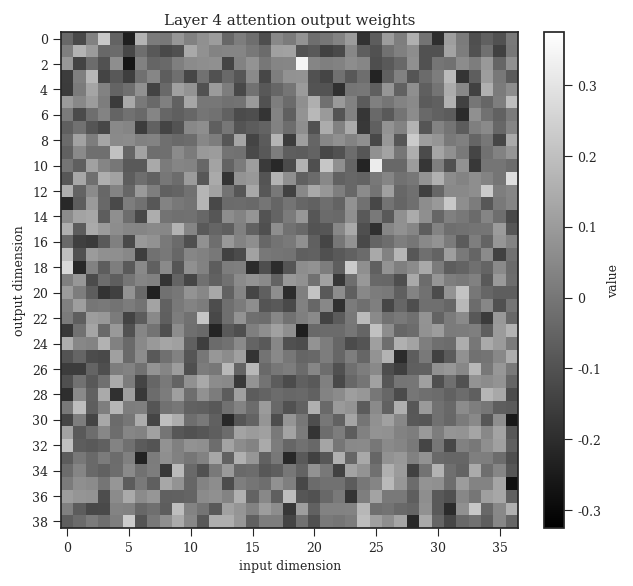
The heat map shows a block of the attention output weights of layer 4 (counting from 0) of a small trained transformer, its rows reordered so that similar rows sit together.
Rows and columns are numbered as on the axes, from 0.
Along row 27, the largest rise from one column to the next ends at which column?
15
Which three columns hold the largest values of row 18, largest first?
0, 23, 29
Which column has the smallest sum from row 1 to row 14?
16
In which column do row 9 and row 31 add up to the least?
20
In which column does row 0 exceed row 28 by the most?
6
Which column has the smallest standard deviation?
10
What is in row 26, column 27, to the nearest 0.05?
-0.15
